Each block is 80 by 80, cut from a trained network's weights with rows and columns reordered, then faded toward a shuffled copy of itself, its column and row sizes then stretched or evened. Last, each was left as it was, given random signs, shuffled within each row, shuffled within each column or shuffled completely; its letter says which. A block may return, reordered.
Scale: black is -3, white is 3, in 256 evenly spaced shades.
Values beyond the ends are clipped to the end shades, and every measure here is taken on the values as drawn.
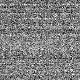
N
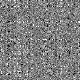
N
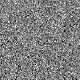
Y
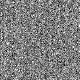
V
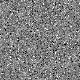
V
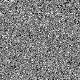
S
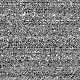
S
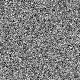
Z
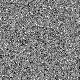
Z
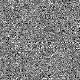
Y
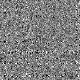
Y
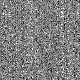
V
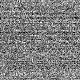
N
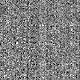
N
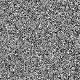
V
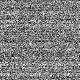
N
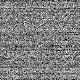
N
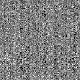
N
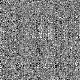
N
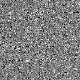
Y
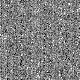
V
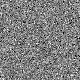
Z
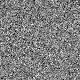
Z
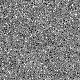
Z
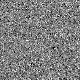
S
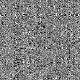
N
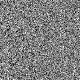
V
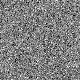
Z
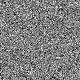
Z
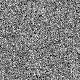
Z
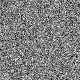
Z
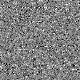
S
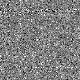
Y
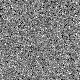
Z
